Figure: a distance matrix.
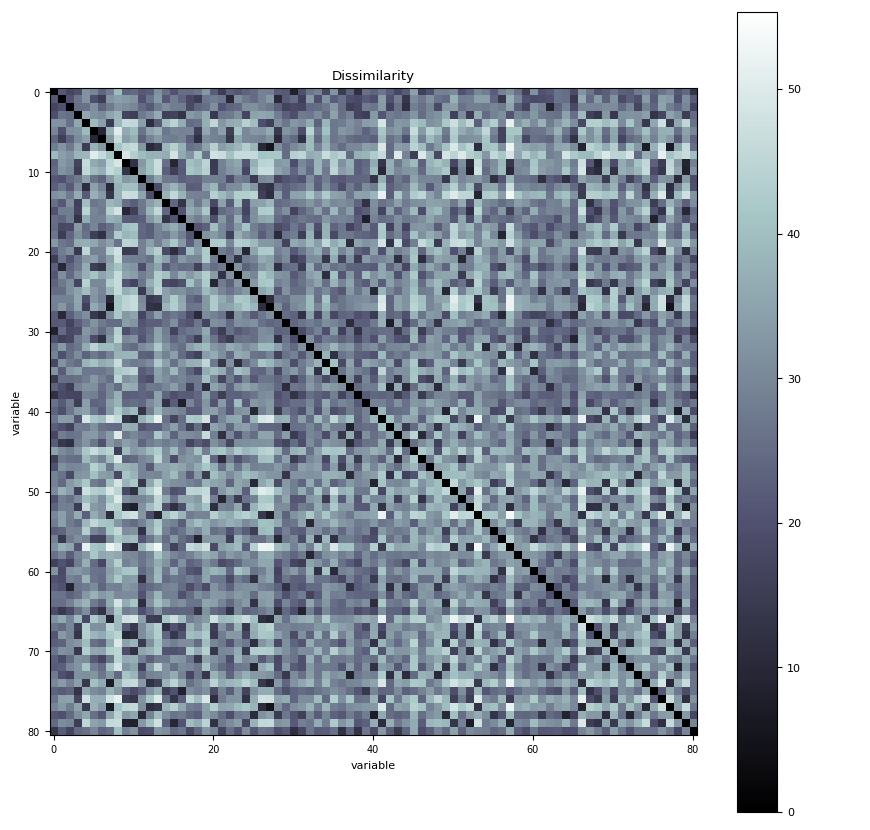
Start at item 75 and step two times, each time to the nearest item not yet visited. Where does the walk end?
39
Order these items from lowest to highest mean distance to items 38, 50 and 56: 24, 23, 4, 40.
24, 40, 23, 4
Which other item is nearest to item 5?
6
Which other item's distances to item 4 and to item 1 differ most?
22
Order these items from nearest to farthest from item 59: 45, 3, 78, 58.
78, 3, 58, 45
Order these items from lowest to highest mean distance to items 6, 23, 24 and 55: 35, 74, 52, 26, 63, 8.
52, 63, 35, 26, 74, 8
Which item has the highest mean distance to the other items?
8
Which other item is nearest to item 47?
36
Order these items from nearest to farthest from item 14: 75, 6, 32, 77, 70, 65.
75, 70, 65, 6, 32, 77
